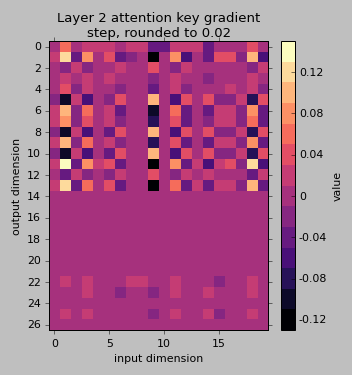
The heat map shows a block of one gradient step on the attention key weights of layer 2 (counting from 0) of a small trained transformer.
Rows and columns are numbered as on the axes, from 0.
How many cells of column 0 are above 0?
6
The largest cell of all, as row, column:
11, 1
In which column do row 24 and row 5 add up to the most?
9
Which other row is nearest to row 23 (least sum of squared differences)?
25
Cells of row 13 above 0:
9
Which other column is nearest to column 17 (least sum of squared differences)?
2
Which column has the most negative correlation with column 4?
10
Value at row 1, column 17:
-0.02
